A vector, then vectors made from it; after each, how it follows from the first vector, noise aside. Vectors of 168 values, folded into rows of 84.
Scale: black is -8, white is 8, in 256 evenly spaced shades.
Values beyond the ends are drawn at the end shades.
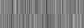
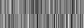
reversed, scaled up.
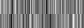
scaled up.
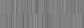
shrunk.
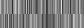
scaled up.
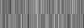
reversed, negated.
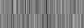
copied.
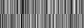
wrapped around, scaled up.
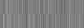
wrapped around, shrunk.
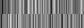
wrapped around, scaled up.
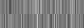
reversed, negated.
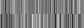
wrapped around, scaled up.
